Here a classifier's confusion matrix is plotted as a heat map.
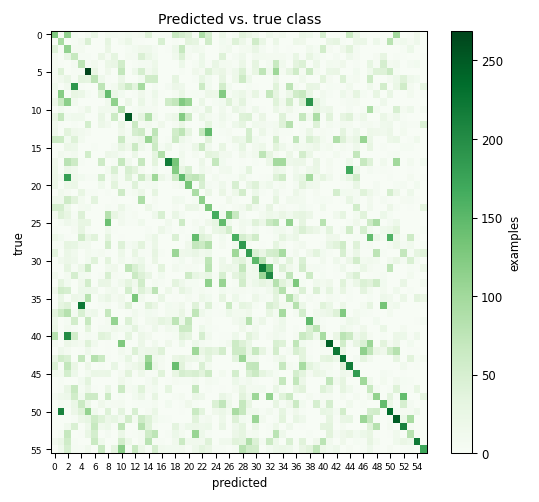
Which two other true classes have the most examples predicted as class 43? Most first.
37, 40
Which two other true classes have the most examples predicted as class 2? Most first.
40, 19
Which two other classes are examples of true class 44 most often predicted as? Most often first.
18, 14
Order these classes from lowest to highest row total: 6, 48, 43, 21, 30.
21, 6, 30, 48, 43
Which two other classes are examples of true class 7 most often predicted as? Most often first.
3, 13
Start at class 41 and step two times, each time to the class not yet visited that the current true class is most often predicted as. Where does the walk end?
47
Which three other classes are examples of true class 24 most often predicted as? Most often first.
26, 8, 27
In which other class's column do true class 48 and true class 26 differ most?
52
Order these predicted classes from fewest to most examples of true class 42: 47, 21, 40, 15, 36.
40, 15, 36, 47, 21
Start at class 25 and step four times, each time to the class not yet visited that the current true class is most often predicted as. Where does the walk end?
5
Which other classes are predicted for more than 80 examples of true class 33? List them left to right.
23, 25, 36
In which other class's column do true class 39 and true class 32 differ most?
31
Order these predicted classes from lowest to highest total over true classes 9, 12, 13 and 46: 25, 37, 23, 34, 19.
25, 37, 34, 23, 19
